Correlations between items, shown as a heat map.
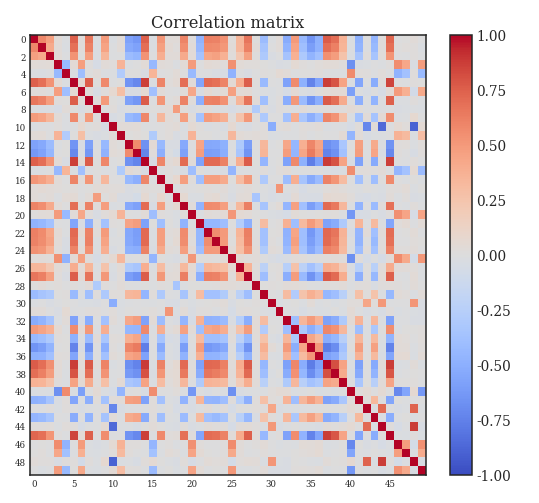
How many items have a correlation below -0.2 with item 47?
3
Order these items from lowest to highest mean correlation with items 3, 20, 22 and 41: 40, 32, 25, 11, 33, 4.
40, 4, 32, 33, 11, 25
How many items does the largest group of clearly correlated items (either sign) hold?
29
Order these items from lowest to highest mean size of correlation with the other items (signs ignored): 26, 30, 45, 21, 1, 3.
30, 3, 26, 21, 1, 45
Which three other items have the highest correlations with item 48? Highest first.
44, 42, 30
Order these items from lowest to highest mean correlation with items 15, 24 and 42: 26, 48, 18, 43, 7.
43, 18, 26, 7, 48
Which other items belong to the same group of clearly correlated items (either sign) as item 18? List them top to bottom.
8, 28
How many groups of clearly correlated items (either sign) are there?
5
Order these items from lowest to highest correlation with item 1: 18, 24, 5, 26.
18, 26, 24, 5
